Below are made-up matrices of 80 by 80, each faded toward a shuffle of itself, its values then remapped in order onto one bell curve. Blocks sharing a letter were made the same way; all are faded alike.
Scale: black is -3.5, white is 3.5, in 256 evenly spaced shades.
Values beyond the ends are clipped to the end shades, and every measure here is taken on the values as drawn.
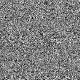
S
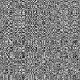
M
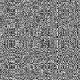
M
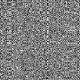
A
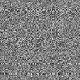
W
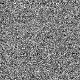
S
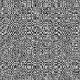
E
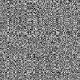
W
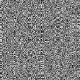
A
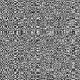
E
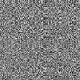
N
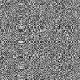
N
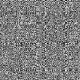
A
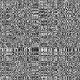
E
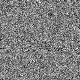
S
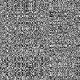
N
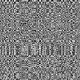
E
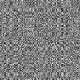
M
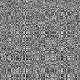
E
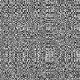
M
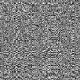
A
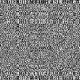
E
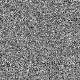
S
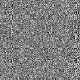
A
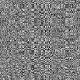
M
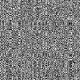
N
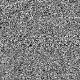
S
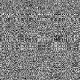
W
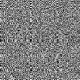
N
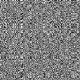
N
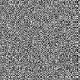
N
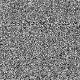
S
